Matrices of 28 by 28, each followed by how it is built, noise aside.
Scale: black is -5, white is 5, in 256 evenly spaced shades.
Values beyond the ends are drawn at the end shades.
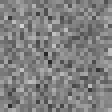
repeating rows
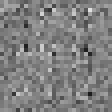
low rank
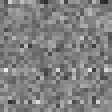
uneven rows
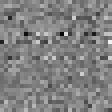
uneven rows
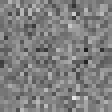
low rank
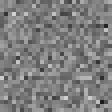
uneven rows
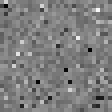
sparse
